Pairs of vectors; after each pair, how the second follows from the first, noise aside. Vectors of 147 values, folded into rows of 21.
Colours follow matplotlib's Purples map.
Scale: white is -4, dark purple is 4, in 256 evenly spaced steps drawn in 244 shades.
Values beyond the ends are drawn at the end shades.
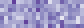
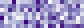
scaled up.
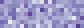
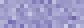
negated, shrunk.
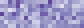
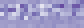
negated, partly zeroed.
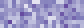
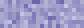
negated, shrunk.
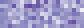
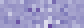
reversed, negated, partly zeroed.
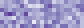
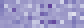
reversed, negated, partly zeroed.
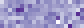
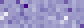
reversed, negated, partly zeroed.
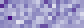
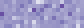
reversed, negated, partly zeroed.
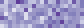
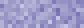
reversed, negated, shrunk.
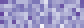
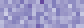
reversed, negated, shrunk.
